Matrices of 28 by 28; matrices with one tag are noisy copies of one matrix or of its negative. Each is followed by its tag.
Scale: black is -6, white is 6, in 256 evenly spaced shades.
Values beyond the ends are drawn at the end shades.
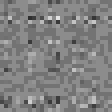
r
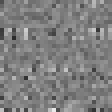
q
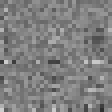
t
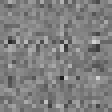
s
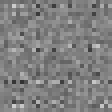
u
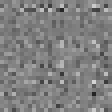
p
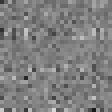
q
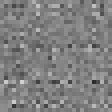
u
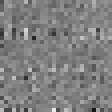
q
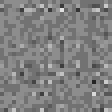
p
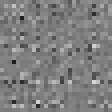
u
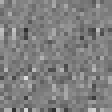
q
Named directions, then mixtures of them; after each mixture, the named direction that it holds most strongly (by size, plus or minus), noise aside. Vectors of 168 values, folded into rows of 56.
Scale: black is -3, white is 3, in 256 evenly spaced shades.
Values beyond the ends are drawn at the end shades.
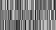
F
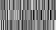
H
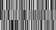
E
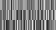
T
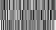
H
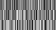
T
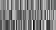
T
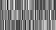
F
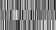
F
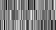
F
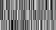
E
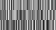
T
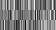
F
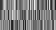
E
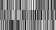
F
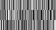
H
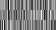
H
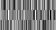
H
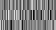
H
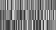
T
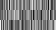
H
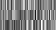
F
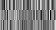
H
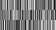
F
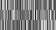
F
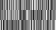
H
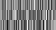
T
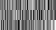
H
